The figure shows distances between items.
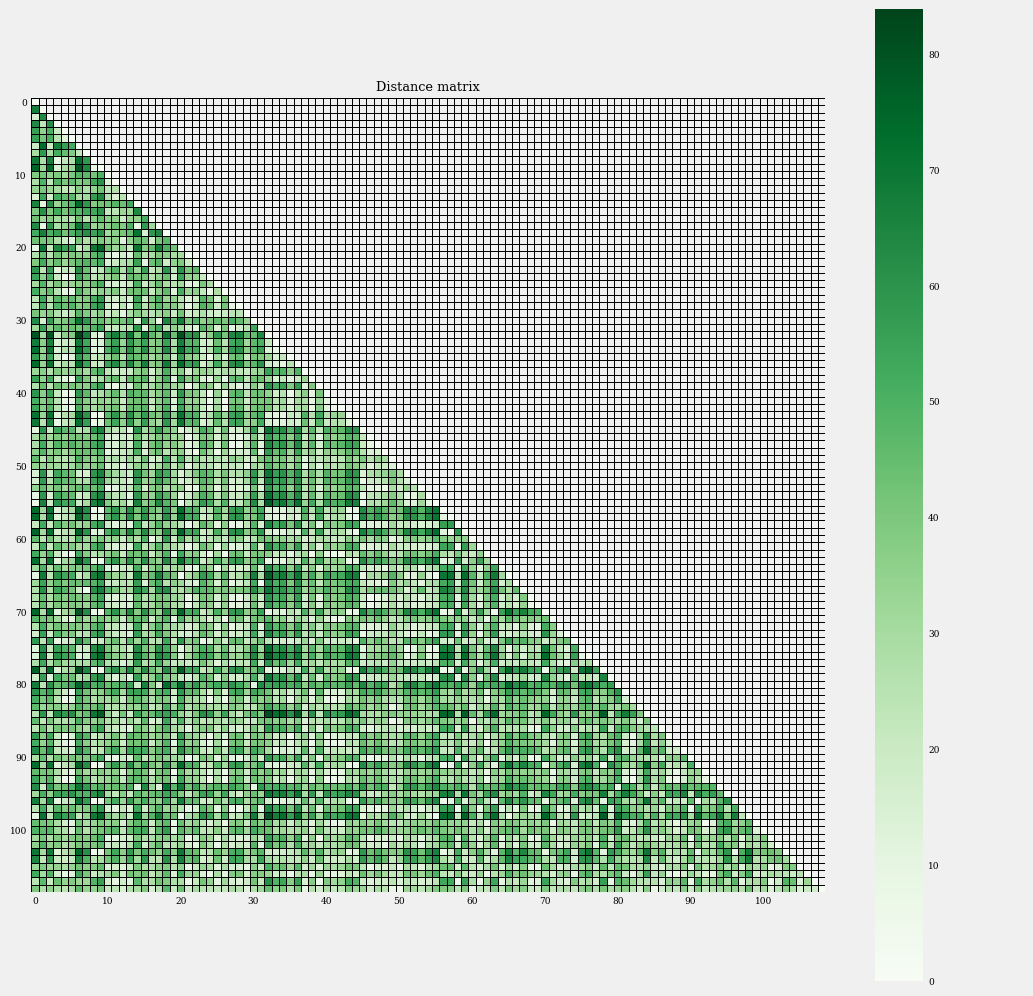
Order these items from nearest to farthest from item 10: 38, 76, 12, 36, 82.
12, 82, 38, 76, 36
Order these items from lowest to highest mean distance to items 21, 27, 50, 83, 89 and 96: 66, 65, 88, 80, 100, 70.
88, 66, 100, 70, 65, 80
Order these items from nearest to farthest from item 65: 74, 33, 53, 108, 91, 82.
53, 108, 82, 74, 33, 91
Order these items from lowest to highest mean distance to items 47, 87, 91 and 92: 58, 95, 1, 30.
58, 1, 30, 95
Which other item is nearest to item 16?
60
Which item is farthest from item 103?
6
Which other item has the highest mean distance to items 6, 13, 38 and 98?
32
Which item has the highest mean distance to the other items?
80
